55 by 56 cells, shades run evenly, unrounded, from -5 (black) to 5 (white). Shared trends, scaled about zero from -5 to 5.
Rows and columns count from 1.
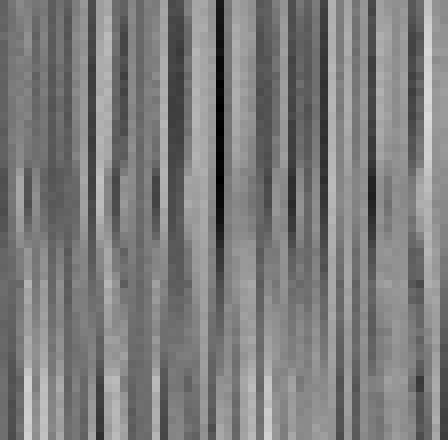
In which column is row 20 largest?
54
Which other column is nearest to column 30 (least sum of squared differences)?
48
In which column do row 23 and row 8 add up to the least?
28
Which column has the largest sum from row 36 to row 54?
4
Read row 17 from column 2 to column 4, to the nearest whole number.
0 0 0
